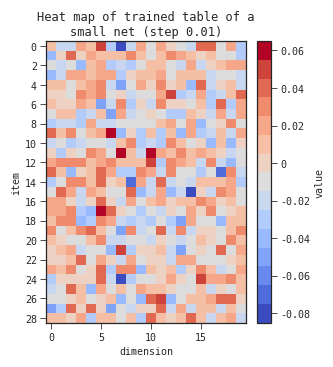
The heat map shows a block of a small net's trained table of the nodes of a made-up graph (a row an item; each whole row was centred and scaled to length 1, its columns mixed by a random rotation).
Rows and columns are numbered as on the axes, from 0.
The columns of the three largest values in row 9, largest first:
6, 0, 2
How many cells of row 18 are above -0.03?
13
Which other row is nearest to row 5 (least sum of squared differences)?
20
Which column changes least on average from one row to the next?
19
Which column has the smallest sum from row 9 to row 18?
9
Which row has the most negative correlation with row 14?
10
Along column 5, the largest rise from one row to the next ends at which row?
7
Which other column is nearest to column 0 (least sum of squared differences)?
1
